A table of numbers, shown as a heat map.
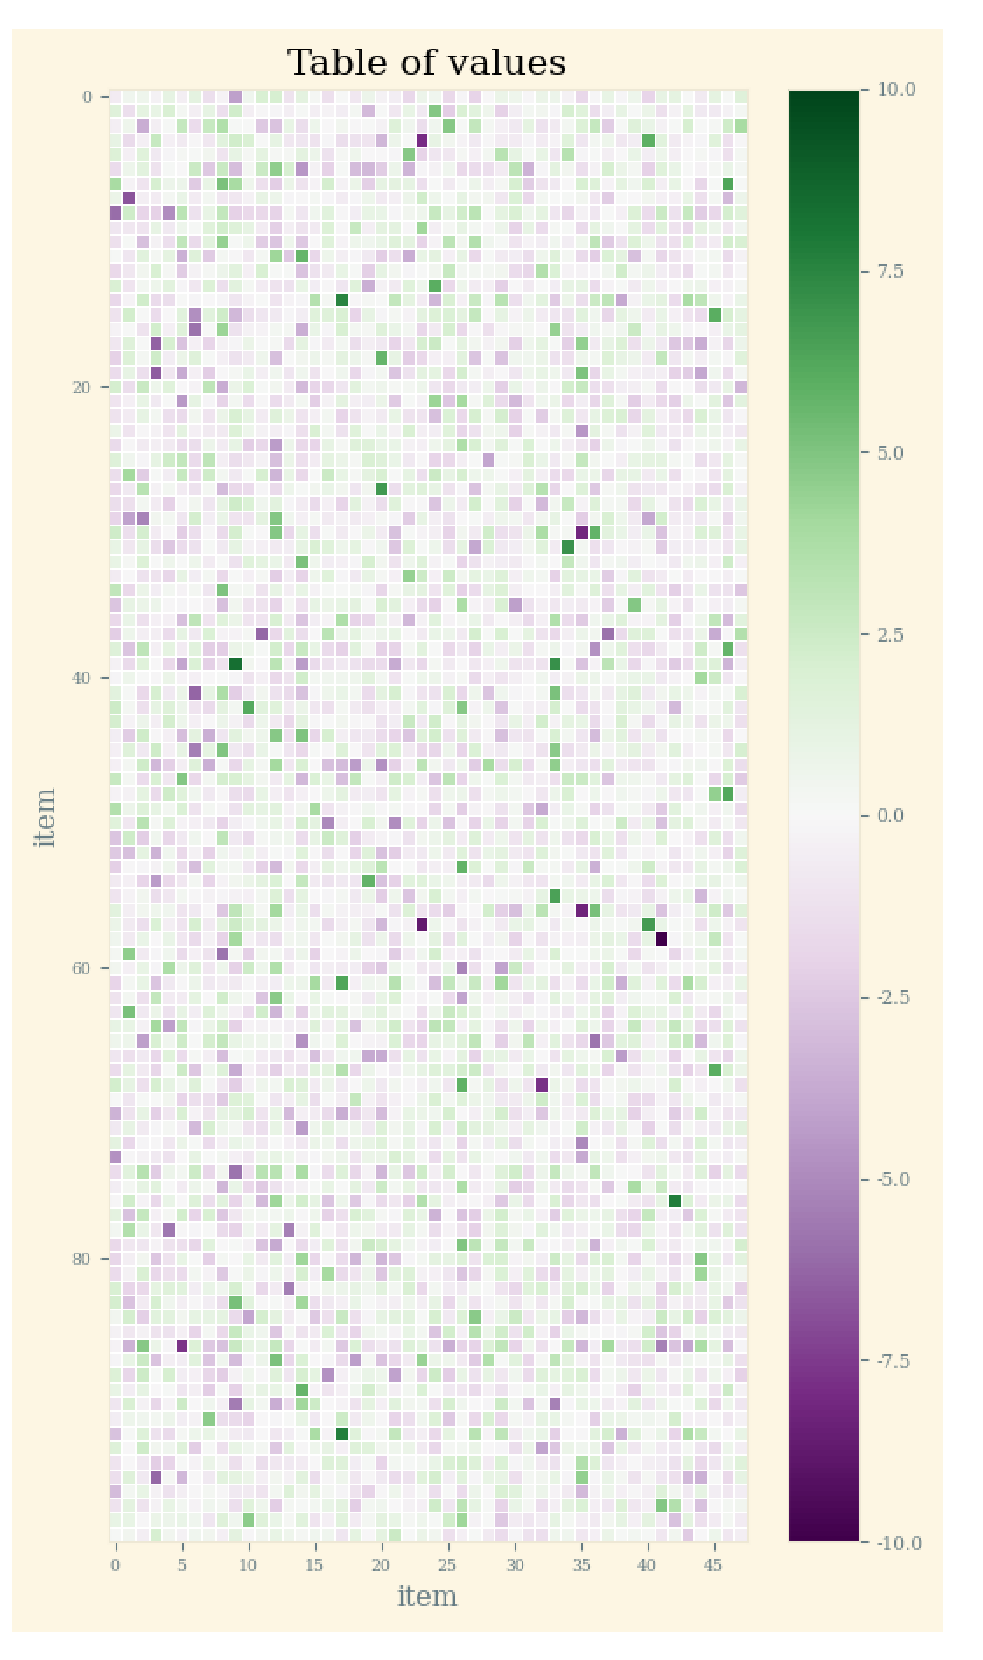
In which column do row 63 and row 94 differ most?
1
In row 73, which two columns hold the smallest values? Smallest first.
0, 35
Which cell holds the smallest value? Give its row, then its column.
58, 41
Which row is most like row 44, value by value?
11
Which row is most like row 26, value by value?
63
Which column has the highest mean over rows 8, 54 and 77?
19
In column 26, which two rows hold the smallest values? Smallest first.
60, 62
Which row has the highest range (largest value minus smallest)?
57
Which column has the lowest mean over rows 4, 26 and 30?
35
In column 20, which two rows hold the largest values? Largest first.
27, 18
